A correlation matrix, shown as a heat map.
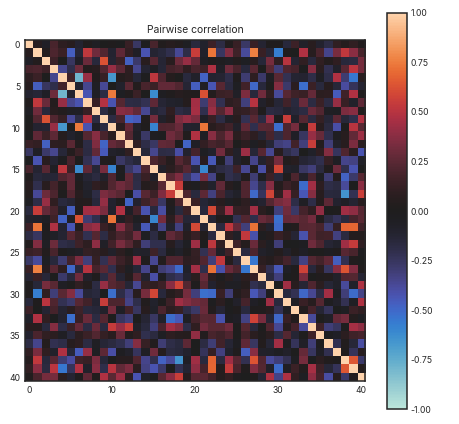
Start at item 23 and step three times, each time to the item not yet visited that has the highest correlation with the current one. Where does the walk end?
36
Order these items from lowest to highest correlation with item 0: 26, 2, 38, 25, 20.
26, 20, 2, 38, 25
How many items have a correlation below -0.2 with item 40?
4
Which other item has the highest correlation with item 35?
20
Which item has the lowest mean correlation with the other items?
30
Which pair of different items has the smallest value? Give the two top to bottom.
4, 6
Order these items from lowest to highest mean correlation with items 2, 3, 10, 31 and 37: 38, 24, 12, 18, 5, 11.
5, 12, 38, 24, 11, 18
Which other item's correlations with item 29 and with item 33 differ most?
18
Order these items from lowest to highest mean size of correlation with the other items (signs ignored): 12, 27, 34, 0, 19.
0, 19, 12, 34, 27
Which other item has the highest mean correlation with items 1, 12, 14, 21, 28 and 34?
10
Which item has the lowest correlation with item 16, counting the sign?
38
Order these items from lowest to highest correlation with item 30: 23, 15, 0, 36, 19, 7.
7, 0, 23, 19, 36, 15
